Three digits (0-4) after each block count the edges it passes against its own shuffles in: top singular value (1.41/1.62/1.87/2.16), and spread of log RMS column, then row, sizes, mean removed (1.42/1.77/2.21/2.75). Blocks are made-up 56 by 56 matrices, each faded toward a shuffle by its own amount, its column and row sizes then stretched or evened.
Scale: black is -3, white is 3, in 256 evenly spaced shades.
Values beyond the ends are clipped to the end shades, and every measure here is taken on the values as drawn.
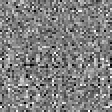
2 1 3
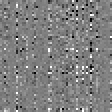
3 4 2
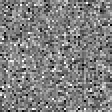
1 0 0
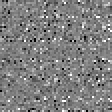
0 1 3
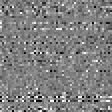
3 0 4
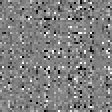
1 4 3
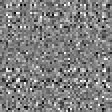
4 2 3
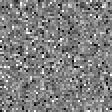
1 0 0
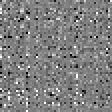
1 4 3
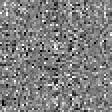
3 2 1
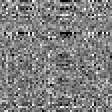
4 1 3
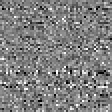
3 0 3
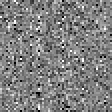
0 3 0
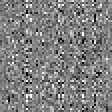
4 4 1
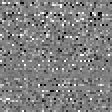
0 0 4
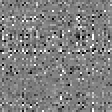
4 2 3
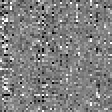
2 4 1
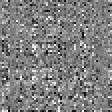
3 4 2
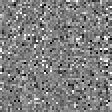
1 2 1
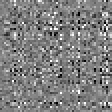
4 4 3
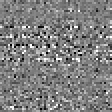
0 1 4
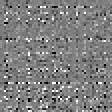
2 4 4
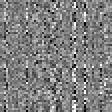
4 4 0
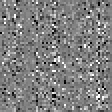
3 4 1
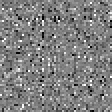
3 2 2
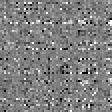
1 3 4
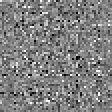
1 2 3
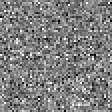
1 0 2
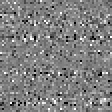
1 1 3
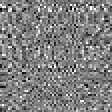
4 1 2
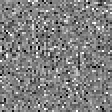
1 0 0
